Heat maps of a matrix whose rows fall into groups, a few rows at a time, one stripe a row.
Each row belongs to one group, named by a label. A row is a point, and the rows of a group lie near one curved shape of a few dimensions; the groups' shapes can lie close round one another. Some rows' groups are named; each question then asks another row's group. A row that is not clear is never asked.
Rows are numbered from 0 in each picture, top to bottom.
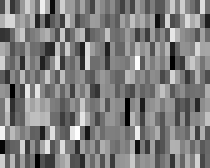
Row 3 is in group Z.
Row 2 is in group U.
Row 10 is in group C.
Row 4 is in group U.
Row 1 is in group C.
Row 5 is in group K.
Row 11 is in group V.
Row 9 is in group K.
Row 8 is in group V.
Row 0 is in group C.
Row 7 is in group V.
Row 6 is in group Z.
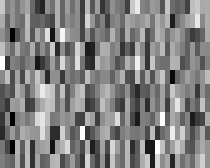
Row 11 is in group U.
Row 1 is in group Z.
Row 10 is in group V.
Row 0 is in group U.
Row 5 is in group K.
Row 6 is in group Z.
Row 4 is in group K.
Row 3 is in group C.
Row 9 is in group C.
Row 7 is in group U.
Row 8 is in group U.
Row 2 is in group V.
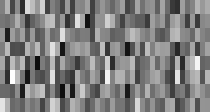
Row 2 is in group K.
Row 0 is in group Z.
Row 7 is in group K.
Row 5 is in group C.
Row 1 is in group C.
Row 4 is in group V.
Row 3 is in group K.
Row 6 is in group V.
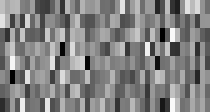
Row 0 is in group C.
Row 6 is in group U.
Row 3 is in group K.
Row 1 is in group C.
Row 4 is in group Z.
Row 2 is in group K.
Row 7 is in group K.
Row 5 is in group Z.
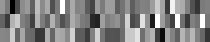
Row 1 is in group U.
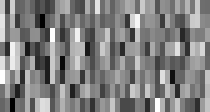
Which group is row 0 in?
V
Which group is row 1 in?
U
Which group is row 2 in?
C
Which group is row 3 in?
U
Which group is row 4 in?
C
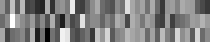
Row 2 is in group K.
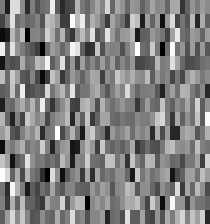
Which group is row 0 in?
C
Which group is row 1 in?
K
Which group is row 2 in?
C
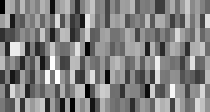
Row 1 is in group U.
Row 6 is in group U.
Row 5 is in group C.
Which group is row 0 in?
C
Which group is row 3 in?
U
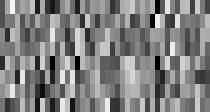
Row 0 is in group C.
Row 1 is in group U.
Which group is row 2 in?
C
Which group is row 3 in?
C
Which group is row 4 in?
C
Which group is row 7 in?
K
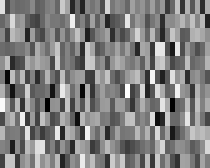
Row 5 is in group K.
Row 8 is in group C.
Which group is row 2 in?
U
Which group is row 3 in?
U
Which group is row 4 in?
U
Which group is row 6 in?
V
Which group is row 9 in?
U
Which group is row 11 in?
K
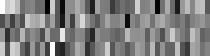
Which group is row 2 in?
K
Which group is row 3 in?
C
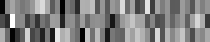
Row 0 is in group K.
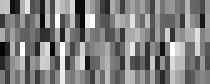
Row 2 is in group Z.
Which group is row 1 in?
C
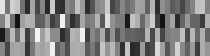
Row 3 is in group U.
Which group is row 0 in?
C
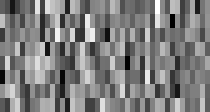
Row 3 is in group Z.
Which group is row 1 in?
U
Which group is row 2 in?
C
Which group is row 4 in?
V
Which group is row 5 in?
K
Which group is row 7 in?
U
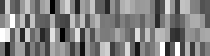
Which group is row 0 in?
C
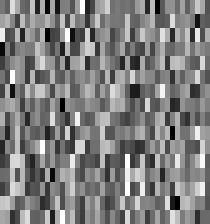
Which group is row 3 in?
K
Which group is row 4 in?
U
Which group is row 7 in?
K
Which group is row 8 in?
C
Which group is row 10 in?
Z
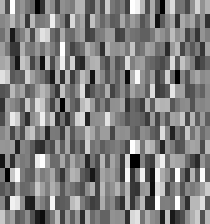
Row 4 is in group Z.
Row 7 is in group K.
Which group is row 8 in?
Z
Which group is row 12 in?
U
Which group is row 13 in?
U
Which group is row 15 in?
U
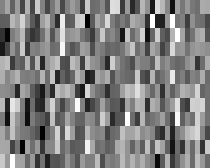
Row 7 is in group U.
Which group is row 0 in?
U
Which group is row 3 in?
K
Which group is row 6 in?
Z
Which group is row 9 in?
Z
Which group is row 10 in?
U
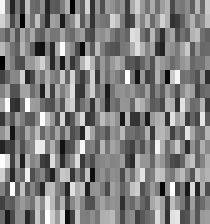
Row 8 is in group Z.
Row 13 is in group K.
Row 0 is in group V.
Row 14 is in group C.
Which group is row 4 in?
K
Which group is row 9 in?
U
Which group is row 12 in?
V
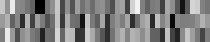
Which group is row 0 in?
U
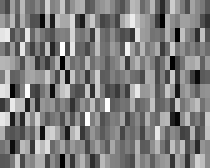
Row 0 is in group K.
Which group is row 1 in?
Z
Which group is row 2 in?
C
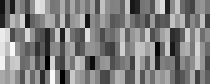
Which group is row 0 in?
U
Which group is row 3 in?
C
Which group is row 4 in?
C
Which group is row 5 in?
K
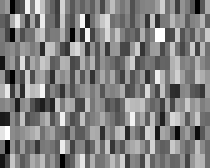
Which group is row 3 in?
K
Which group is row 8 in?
K
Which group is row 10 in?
K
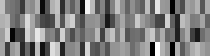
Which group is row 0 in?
U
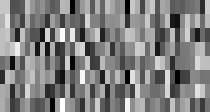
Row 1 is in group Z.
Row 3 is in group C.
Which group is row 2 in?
Z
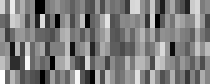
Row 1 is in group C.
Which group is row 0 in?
U
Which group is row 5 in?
K
